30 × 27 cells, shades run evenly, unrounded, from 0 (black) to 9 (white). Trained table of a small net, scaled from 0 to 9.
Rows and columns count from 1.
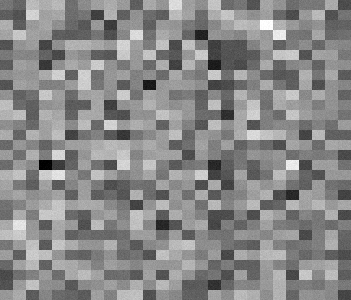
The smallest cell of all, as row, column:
17, 4
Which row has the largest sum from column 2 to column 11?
18
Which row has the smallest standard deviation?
27
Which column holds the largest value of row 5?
10
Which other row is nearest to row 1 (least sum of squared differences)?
25
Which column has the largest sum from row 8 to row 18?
5
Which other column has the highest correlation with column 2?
11
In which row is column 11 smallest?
21
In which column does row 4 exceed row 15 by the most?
22
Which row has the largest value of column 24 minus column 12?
9
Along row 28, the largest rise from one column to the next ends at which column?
24
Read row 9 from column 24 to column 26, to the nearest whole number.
6 3 5
